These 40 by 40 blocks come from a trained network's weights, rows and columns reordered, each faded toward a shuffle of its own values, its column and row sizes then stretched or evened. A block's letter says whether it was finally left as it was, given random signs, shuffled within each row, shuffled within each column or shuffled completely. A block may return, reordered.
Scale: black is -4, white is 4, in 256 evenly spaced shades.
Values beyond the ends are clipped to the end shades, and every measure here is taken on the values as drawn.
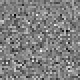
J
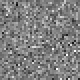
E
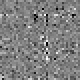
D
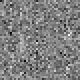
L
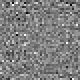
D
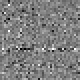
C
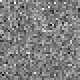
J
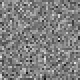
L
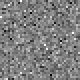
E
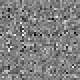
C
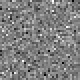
E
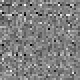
D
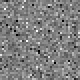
E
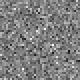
E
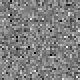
J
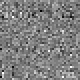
D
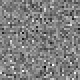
L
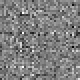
C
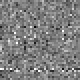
D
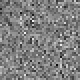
L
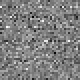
J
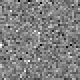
E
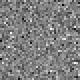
E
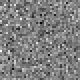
E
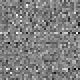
D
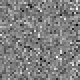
L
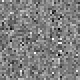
L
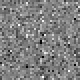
L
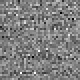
J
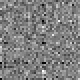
D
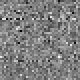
C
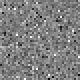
E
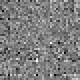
C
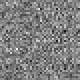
D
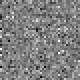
C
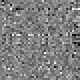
D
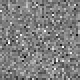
E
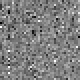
L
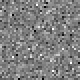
E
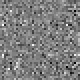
C
